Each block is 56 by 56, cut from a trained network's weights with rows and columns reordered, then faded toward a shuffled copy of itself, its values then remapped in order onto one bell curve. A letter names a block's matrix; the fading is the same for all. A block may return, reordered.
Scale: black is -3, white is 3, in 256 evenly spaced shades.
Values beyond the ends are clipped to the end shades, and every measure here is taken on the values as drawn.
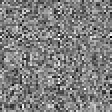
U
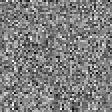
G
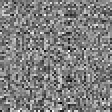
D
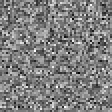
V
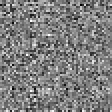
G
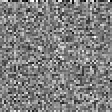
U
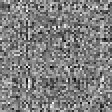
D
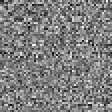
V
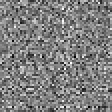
D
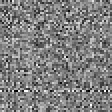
U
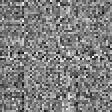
D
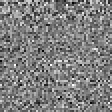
V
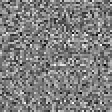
V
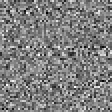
V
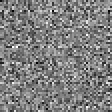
G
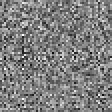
U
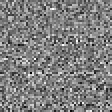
V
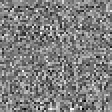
V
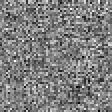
G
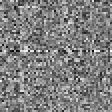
U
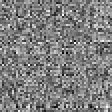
D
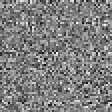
V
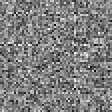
D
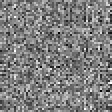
U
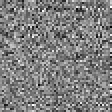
U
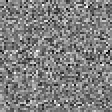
V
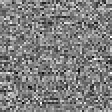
V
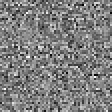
V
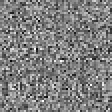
V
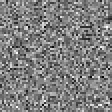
G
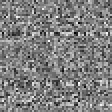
D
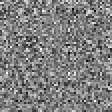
G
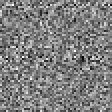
G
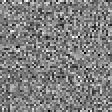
V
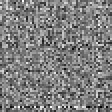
U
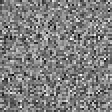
V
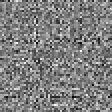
D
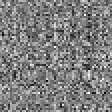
D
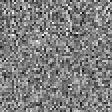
G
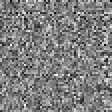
G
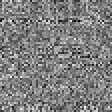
D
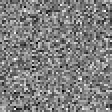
G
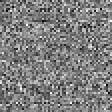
V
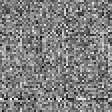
U
